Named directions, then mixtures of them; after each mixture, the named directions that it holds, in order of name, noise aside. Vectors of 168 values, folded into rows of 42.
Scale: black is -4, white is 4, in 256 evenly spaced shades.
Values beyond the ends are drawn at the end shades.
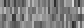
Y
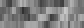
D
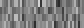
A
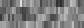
A, D.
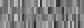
A.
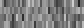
A, Y.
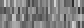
Y.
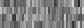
Y.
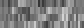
A, D.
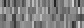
Y.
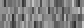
A, Y.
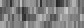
A, D.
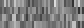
Y.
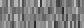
A.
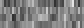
D, Y.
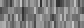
A, D.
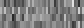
Y.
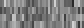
Y.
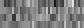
D, Y.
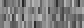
A, Y.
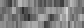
D.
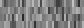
A, Y.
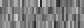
A.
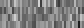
A, Y.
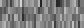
A, D.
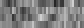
D, Y.
